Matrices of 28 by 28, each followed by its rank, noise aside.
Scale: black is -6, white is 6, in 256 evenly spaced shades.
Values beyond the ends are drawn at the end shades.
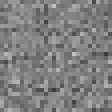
six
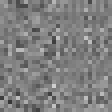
six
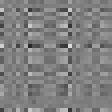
one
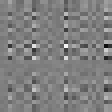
one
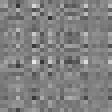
two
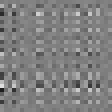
one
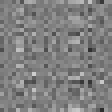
three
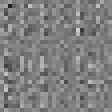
four
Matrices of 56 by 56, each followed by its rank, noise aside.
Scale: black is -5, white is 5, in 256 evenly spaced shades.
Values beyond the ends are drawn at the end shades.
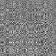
five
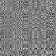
three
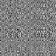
five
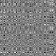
three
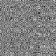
six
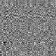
six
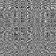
four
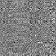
six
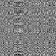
four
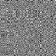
six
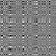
two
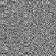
six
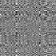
three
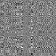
five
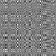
two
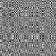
three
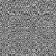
five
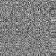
six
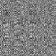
six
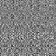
six
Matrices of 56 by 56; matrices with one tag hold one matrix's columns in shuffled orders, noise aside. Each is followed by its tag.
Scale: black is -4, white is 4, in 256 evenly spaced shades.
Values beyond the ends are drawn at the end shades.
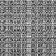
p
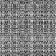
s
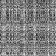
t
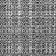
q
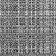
q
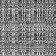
t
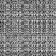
s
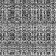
t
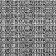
p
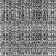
t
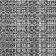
p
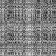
t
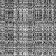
t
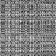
s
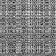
q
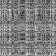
t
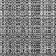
q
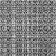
p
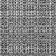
q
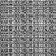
p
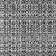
s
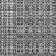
q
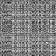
s
